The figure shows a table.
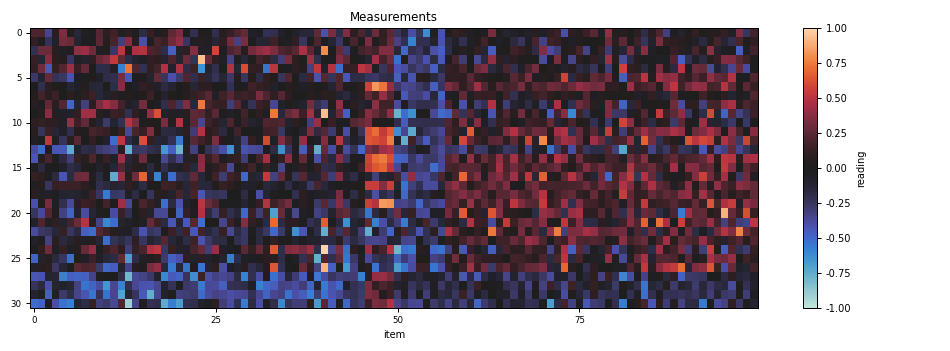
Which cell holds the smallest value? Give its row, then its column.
30, 13
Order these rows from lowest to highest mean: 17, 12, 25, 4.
25, 4, 17, 12
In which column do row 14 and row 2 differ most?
72
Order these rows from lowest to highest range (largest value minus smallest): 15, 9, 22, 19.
15, 19, 22, 9
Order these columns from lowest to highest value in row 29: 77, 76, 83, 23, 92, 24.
23, 24, 76, 92, 83, 77
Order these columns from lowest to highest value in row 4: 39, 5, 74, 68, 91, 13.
74, 68, 91, 5, 39, 13
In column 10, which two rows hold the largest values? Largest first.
8, 3
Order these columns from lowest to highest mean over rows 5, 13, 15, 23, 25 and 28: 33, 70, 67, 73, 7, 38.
7, 33, 38, 70, 67, 73
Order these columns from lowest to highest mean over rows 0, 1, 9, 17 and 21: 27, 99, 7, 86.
27, 7, 99, 86
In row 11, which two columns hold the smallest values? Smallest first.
52, 50
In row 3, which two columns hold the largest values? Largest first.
23, 11
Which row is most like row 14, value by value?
19
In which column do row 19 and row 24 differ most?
95
